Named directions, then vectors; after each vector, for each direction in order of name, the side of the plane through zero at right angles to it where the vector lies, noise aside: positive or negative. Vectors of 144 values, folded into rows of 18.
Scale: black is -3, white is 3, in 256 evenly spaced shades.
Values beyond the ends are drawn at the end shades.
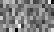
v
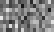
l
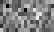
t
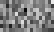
negative, positive, negative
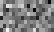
negative, negative, negative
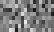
negative, negative, positive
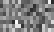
positive, negative, positive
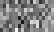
positive, negative, negative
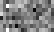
negative, negative, negative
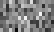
negative, positive, positive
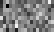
positive, positive, positive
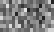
positive, negative, positive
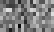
positive, positive, negative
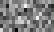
negative, positive, positive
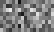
positive, positive, negative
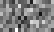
positive, negative, negative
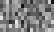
positive, negative, positive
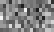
positive, negative, positive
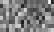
positive, negative, positive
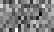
positive, negative, negative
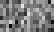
negative, positive, negative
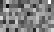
positive, positive, positive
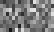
positive, positive, negative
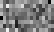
negative, negative, negative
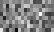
negative, positive, positive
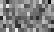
negative, negative, negative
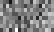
positive, negative, negative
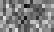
positive, negative, negative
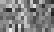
negative, negative, positive
